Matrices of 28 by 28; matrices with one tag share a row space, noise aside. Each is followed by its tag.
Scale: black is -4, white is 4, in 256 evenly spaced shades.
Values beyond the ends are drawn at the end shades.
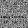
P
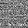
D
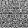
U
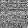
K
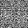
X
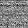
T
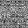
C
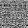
C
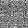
D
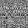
P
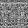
X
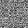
D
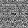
T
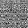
K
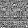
P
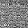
K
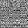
K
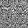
T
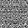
U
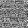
C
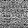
C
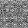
P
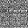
K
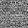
C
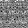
T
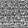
X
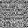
C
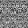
T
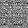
P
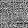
D
